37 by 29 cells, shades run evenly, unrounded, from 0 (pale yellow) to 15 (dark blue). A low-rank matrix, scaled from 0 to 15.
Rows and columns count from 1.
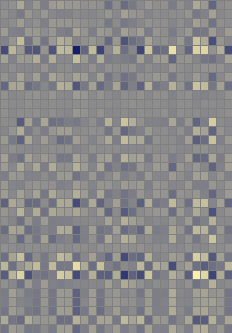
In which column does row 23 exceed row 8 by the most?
10
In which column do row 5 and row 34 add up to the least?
25
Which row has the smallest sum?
30
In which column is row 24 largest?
27
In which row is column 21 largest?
6
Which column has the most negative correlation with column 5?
22
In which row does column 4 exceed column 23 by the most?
31
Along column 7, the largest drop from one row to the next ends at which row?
7
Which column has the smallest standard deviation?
23
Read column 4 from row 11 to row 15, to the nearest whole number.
7 7 7 6 8
